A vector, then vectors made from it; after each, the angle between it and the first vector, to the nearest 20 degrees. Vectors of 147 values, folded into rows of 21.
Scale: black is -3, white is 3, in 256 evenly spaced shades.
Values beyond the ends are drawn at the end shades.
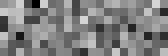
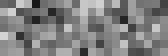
60 degrees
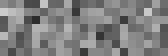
40 degrees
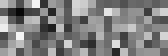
140 degrees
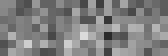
100 degrees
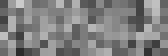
80 degrees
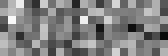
40 degrees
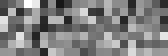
120 degrees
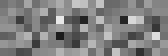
100 degrees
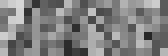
60 degrees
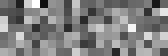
160 degrees
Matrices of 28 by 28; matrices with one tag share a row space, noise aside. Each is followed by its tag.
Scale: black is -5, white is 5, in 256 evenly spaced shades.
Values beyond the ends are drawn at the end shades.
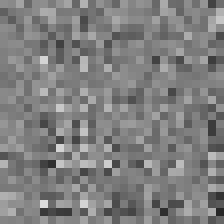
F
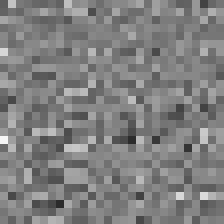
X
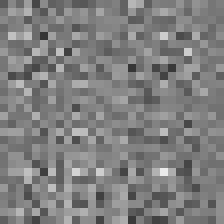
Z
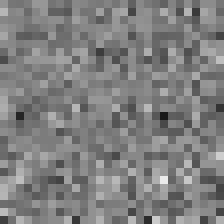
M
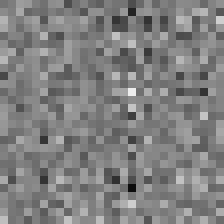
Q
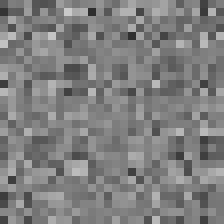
X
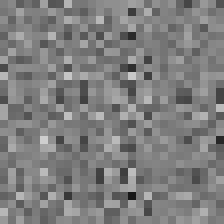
Q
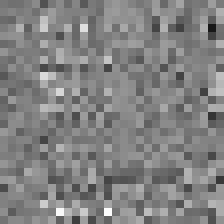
F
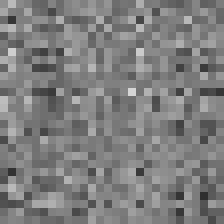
X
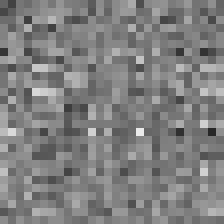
X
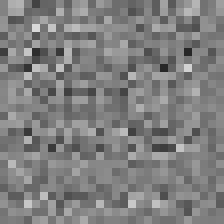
Z
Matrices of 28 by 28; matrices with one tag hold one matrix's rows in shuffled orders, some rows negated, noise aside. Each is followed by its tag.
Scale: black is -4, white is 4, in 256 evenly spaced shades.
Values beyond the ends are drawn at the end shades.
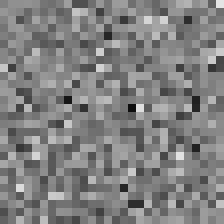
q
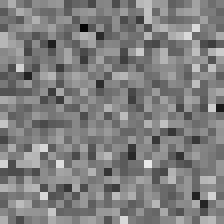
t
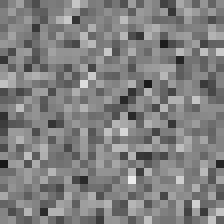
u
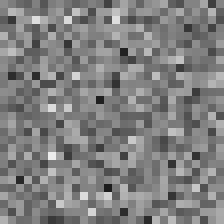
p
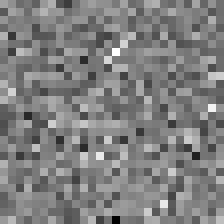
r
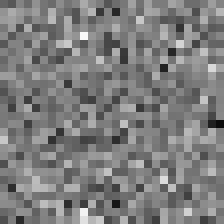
r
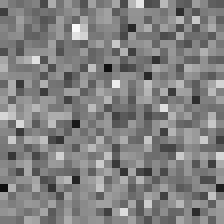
u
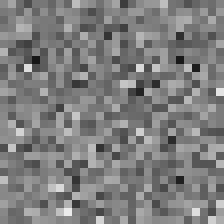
q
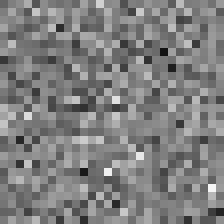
r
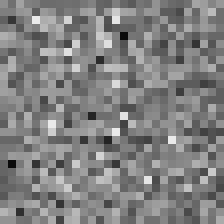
p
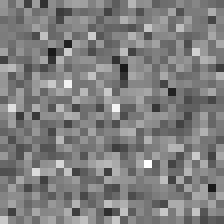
p
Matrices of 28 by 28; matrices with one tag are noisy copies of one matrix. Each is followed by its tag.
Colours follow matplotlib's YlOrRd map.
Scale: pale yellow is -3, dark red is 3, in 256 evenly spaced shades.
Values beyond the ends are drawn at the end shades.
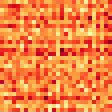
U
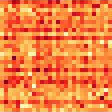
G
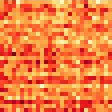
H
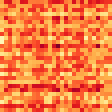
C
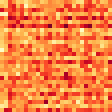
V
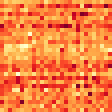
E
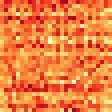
C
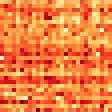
H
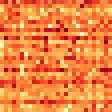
G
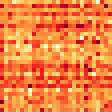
E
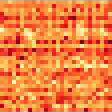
U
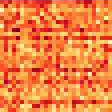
G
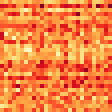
E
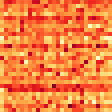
C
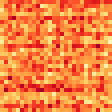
C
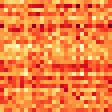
E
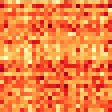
E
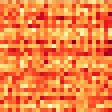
U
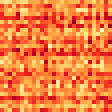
U
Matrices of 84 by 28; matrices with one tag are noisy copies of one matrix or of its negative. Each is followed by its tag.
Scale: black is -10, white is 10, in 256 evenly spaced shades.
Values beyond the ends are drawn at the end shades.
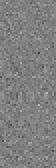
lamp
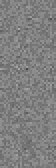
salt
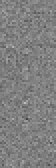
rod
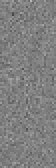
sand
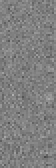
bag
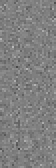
salt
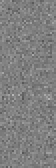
bag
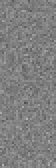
rod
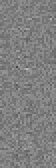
salt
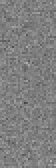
rod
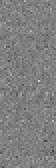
lamp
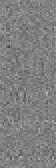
lamp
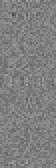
sand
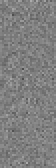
sand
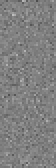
sand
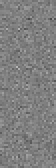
salt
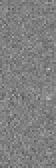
bag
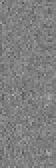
bag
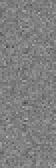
rod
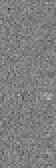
bag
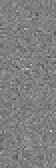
salt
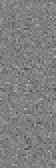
salt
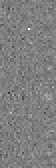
bag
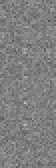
rod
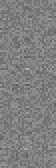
salt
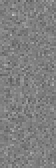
sand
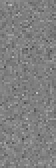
rod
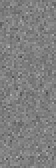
lamp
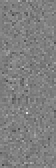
sand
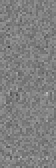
lamp
